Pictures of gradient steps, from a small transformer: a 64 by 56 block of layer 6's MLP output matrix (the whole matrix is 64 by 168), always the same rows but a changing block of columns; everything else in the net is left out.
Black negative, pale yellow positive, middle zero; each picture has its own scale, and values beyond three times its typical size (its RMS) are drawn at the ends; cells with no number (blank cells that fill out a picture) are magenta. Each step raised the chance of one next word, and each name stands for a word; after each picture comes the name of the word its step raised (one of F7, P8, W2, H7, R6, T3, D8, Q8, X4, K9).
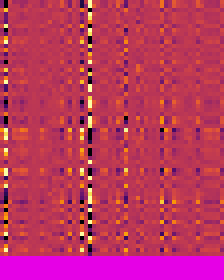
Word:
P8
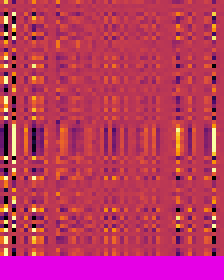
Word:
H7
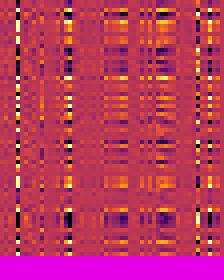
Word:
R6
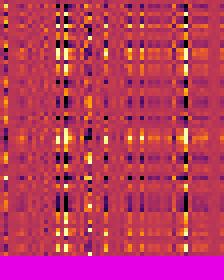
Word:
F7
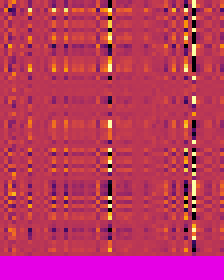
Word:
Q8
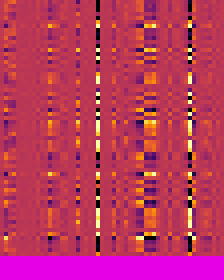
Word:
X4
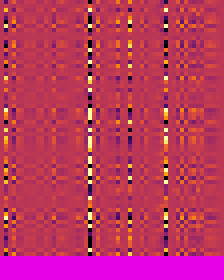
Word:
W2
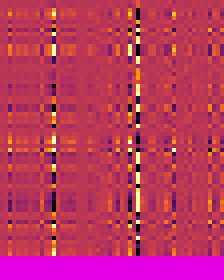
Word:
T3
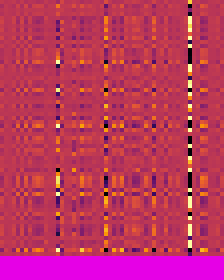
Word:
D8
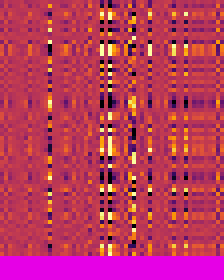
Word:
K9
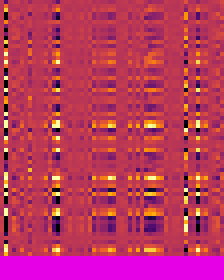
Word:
D8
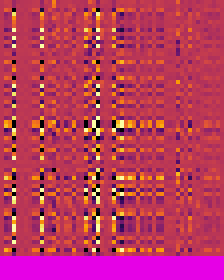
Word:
D8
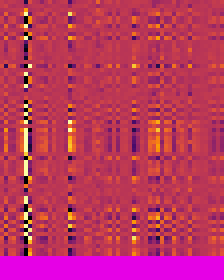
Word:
H7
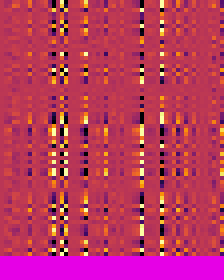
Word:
P8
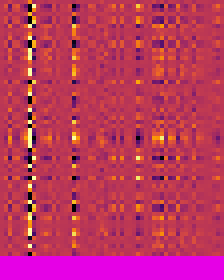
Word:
F7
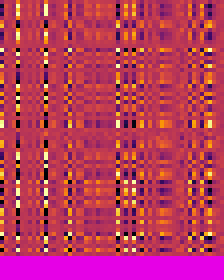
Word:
X4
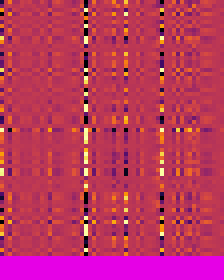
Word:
P8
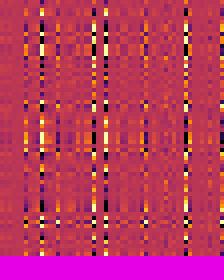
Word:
T3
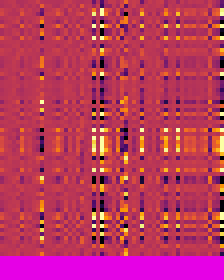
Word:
H7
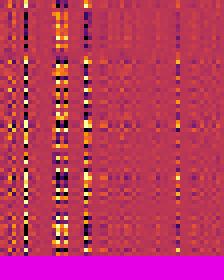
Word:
D8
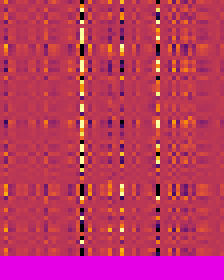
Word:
Q8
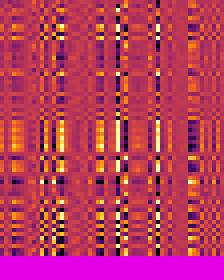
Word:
H7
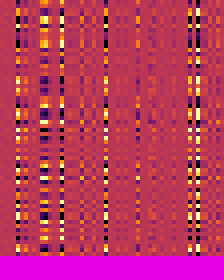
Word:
W2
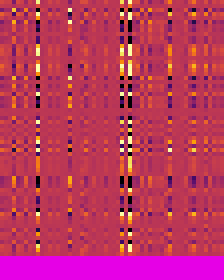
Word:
R6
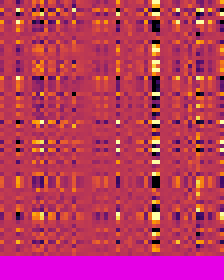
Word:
R6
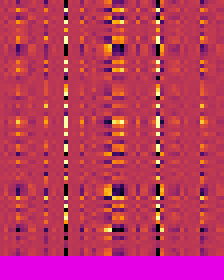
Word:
Q8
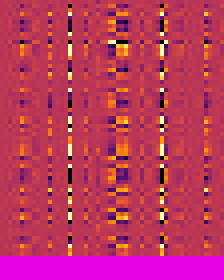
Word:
K9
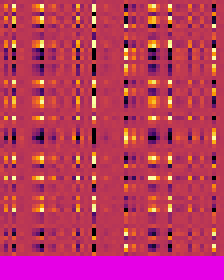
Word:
F7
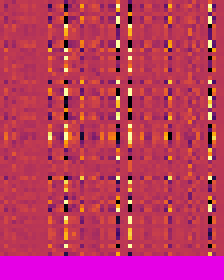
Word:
F7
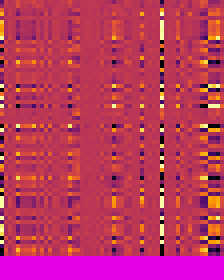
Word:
D8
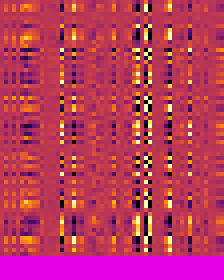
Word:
X4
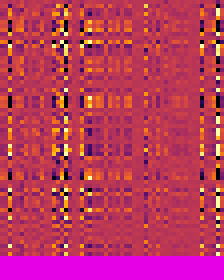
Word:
K9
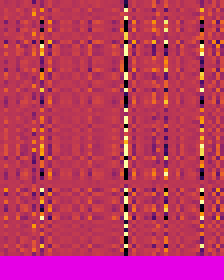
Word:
K9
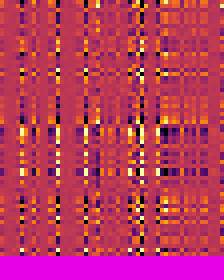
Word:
P8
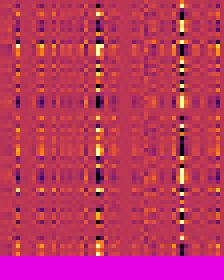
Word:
K9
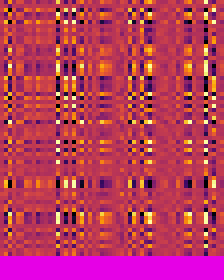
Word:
R6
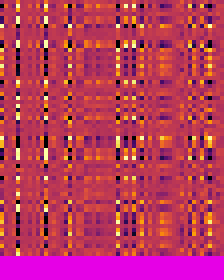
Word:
F7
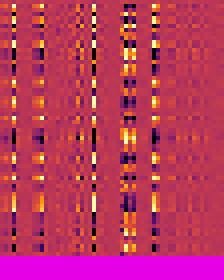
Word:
F7
